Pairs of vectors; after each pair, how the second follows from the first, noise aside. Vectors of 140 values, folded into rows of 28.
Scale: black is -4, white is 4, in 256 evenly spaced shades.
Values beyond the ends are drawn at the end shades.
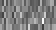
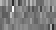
reversed, partly zeroed.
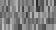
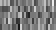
reversed.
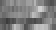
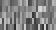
sign-scrambled.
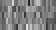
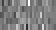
reversed, partly zeroed.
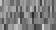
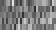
reversed.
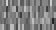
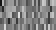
reversed.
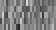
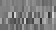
reversed, partly zeroed.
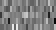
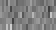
wrapped around, partly zeroed.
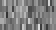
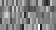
sign-scrambled.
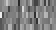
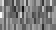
shuffled.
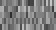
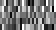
scaled up.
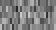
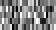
scaled up.
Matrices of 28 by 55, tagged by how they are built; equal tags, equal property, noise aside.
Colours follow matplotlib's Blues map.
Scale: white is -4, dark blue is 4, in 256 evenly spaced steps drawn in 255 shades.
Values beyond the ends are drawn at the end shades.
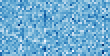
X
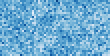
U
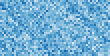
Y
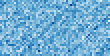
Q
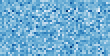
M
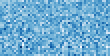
M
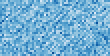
Q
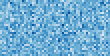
M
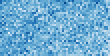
U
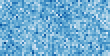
U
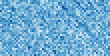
Y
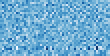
M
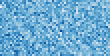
Y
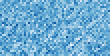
Q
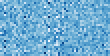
X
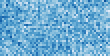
U
